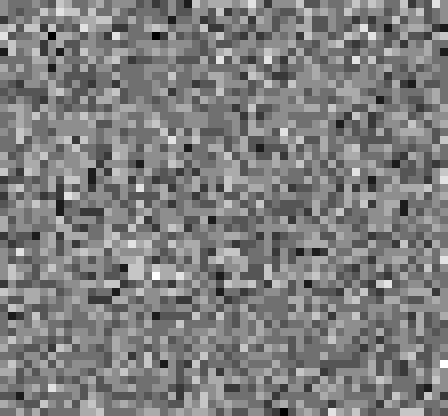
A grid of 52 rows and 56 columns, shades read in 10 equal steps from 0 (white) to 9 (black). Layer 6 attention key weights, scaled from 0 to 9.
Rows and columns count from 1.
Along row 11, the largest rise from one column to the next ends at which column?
51
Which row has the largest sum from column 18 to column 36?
5
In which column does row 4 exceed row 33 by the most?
56
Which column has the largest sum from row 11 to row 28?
12
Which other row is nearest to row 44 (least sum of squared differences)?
42
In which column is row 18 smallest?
22
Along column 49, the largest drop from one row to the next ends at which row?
36
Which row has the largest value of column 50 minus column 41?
31
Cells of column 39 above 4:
29
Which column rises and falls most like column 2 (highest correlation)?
20
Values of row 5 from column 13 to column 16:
5 7 1 4
